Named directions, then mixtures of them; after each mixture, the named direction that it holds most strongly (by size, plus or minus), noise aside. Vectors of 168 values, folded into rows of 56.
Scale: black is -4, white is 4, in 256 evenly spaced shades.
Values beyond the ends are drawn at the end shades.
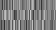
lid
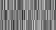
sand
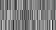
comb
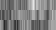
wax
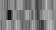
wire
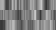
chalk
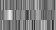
wire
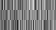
sand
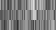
wax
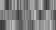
chalk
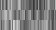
wax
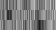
wire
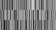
lid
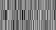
sand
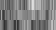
wax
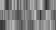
chalk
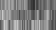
wax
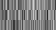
sand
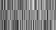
sand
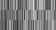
sand
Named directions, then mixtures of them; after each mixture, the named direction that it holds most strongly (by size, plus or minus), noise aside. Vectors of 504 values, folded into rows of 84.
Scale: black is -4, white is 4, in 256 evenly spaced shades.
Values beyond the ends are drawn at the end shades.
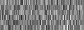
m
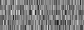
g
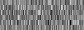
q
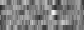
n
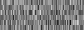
g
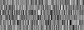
q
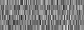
m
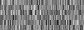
g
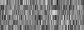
m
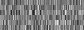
g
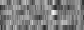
n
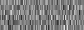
m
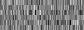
g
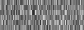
g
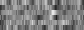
n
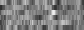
n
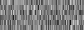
g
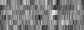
n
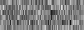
q
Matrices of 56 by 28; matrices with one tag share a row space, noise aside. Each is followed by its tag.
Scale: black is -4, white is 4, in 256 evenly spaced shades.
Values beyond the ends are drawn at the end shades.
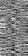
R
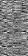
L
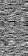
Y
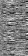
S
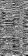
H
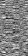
H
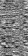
H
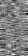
R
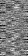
R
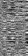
S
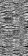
H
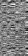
S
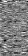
L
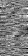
R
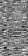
L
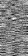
R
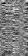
H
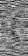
R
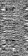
H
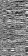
S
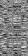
L
